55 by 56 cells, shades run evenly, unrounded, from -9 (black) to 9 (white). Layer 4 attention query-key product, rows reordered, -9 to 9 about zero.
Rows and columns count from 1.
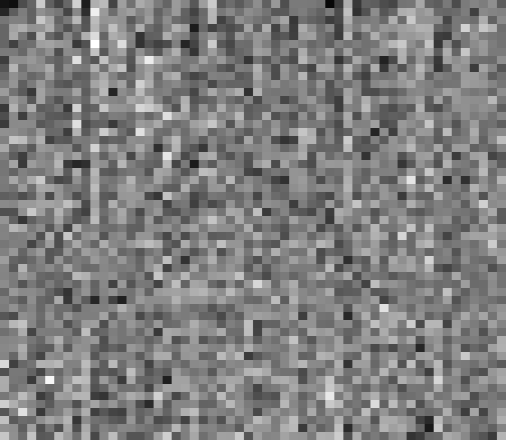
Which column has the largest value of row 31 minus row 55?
55
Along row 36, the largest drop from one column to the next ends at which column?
21
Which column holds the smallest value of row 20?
41
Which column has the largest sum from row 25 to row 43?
48
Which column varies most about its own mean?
11
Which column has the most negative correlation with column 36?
46
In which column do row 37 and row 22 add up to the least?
8
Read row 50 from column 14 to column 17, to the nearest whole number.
1 3 2 0
